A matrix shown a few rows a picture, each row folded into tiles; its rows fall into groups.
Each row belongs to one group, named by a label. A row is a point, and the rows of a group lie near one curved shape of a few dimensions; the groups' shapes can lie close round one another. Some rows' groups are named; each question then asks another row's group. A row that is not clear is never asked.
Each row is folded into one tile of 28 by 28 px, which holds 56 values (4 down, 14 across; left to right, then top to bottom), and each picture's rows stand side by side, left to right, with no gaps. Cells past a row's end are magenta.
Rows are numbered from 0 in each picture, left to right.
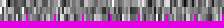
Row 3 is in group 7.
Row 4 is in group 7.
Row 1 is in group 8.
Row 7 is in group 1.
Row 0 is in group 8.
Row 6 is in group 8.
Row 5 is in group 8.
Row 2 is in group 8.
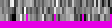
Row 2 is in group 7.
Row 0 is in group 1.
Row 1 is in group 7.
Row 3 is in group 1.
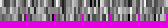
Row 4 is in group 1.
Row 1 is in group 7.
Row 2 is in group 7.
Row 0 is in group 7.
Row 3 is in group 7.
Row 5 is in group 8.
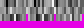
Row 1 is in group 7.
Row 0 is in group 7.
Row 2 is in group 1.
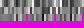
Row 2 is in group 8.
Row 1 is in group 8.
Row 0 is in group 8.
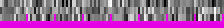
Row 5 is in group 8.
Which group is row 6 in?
7
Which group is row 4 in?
1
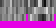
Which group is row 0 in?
1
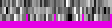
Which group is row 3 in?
7
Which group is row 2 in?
1
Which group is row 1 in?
1
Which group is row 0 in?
1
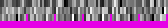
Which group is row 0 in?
1
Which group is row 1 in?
1
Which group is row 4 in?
8
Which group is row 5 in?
1
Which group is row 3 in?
1
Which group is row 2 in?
8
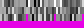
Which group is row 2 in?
8
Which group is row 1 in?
7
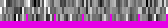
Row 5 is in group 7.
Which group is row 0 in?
8
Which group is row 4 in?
7
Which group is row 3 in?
8
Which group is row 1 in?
7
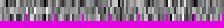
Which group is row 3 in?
7
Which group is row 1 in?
1
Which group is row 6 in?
7
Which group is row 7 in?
1
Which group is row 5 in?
8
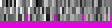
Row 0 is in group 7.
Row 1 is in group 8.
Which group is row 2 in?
1
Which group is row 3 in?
1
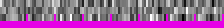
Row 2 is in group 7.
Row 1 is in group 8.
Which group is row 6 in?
1
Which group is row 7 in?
1
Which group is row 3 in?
8
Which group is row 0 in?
7
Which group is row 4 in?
7
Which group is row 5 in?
7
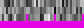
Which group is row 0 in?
8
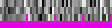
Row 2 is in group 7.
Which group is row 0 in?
8
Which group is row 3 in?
7
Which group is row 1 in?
1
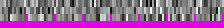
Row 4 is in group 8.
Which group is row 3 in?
1
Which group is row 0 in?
7
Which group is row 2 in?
8
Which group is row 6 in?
8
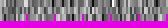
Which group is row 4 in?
7
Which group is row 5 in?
8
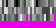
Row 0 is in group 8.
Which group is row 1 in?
8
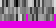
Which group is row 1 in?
7
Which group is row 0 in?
8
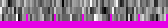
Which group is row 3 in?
7
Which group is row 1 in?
7
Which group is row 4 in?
8
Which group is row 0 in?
8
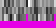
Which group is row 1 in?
7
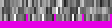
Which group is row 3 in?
1
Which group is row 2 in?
8
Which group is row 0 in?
7
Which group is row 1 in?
7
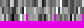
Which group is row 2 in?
8
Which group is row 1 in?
1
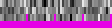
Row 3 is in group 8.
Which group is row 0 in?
8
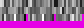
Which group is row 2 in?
1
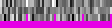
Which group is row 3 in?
7
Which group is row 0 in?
7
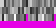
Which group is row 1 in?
7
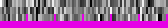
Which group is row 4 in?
1
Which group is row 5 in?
8
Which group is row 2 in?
8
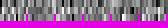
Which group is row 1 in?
8
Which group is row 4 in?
7
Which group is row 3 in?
8
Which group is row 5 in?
1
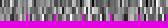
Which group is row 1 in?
7
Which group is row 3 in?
8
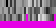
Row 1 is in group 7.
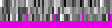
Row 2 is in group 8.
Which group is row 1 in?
7
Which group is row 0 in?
7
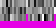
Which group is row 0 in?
7
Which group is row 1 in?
7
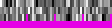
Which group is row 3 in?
8
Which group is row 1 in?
8
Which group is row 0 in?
7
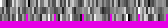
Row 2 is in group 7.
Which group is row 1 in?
1
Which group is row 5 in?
8
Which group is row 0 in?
7
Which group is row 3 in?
7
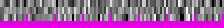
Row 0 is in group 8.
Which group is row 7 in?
8
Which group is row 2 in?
1
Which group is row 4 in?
1
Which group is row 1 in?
8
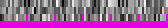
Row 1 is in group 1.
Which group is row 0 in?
1
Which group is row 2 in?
7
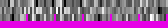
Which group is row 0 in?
1
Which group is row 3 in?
1
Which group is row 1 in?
8
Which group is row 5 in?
7
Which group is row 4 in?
8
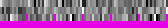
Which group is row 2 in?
7
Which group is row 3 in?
1
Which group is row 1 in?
7
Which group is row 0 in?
7
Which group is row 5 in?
7
